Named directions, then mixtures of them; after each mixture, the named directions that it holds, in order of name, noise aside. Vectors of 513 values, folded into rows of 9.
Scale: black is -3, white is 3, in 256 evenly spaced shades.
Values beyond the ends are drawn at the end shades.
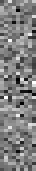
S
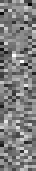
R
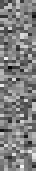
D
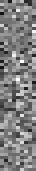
R, S.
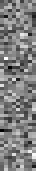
D.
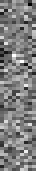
R.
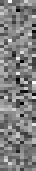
R, S.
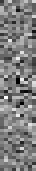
S.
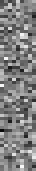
D.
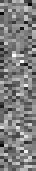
R.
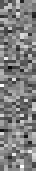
D.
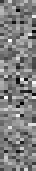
S.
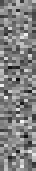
D, S.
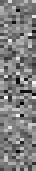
S.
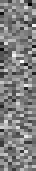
R.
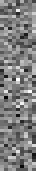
D, S.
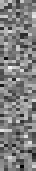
D.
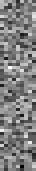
D.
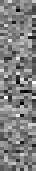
S.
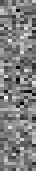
D, S.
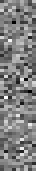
R, S.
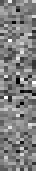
S.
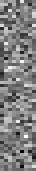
D, R.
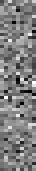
S.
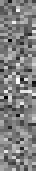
S.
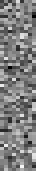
D.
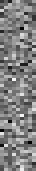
D, R.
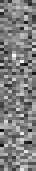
D, R.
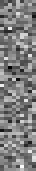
D.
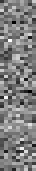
R, S.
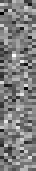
R.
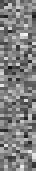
D.
